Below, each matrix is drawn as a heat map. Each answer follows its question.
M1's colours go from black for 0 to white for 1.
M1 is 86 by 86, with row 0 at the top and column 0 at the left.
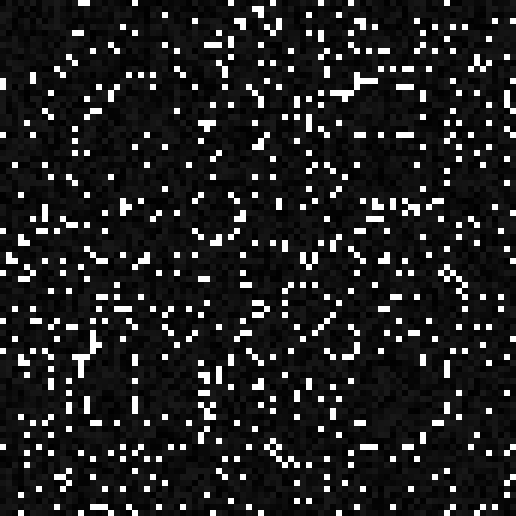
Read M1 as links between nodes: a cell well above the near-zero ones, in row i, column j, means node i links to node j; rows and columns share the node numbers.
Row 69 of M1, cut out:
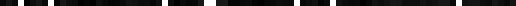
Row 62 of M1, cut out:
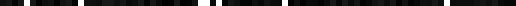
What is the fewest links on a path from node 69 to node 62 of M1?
2
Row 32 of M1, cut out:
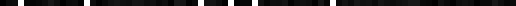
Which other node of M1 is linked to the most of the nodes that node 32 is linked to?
node 59
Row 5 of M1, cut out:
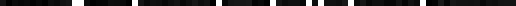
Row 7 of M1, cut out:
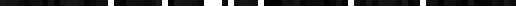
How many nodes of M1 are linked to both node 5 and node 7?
3
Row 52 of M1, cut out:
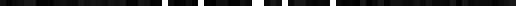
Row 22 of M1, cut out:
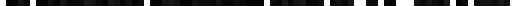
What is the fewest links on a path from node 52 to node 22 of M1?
3
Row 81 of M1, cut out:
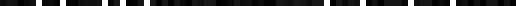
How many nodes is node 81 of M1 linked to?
9
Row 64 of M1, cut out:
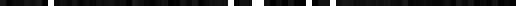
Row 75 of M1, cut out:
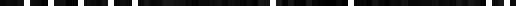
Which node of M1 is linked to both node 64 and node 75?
node 8
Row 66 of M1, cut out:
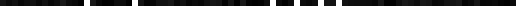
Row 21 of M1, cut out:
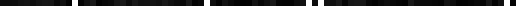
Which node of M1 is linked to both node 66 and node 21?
node 53
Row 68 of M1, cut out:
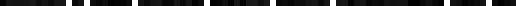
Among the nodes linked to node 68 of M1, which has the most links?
node 74
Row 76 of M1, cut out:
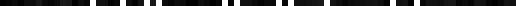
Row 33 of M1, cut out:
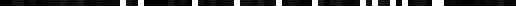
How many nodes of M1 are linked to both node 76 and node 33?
4
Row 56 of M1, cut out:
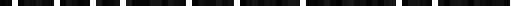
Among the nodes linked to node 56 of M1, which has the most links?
node 15
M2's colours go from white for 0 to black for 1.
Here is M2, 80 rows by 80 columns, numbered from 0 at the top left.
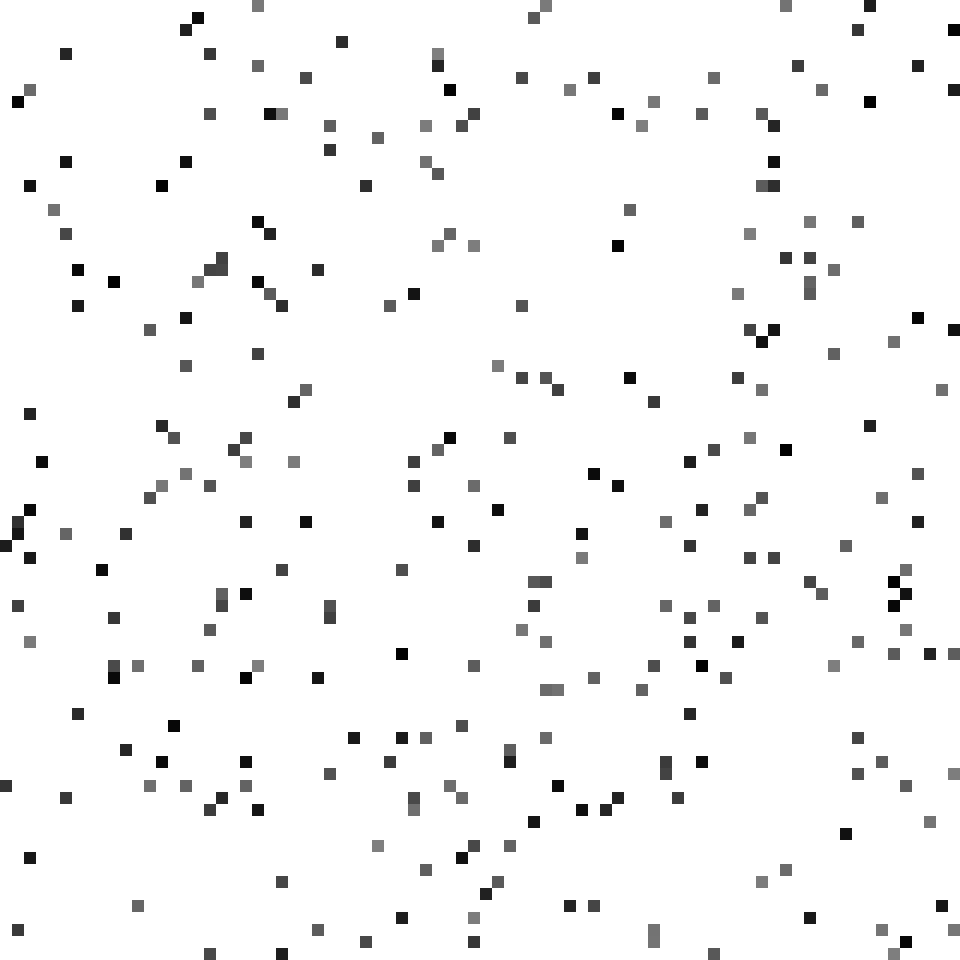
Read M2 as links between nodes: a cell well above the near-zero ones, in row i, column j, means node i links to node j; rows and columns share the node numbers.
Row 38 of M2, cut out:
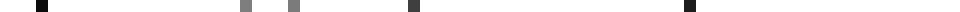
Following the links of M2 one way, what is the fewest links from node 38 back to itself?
4
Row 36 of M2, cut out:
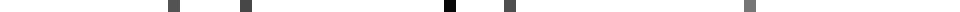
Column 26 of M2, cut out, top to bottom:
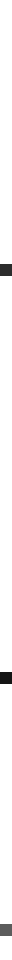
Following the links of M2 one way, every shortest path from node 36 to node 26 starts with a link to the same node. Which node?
node 37
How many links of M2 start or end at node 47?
6
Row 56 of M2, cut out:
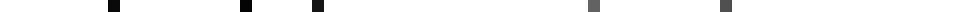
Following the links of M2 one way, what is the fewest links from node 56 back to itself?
6
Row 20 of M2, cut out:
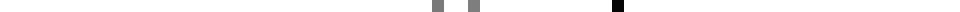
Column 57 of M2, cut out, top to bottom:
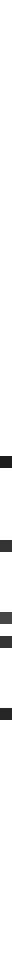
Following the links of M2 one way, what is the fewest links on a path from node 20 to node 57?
2
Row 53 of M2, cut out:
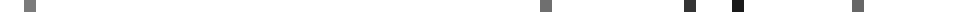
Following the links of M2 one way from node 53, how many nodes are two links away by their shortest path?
10
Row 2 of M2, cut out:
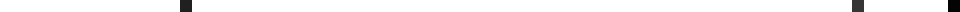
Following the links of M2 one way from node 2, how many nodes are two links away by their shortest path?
9
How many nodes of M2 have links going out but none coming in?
1
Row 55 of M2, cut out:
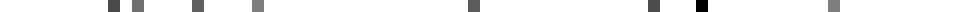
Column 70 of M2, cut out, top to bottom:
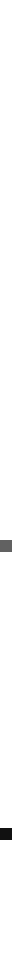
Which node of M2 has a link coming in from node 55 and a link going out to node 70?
node 69
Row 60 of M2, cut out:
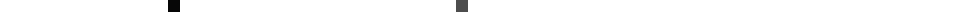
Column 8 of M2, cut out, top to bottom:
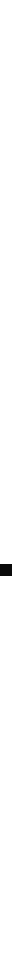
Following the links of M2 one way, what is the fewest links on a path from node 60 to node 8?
7
